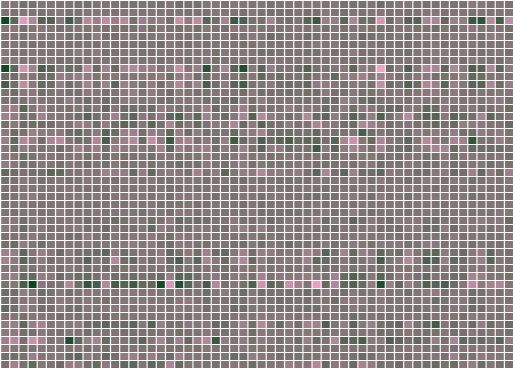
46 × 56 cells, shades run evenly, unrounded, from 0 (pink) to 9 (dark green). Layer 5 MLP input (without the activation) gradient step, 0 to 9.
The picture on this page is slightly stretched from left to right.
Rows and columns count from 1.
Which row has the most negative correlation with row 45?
46
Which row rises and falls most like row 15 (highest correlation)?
33
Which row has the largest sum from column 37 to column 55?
43
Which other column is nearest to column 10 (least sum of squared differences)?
20
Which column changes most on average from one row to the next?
42
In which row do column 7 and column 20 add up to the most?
36
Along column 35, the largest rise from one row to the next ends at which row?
37
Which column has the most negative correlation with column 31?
7
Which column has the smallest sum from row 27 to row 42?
29
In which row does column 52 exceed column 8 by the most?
18
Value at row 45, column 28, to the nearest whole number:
4
